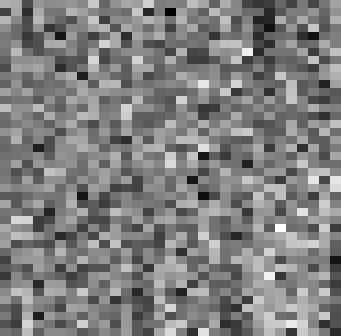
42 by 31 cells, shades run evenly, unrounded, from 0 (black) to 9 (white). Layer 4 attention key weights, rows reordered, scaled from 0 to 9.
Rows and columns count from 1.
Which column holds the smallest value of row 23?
18
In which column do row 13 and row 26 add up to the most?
17
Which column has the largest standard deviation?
25
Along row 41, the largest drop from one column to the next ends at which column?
21
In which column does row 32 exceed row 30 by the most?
6
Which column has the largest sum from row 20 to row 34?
24
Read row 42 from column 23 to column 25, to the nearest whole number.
3 5 7
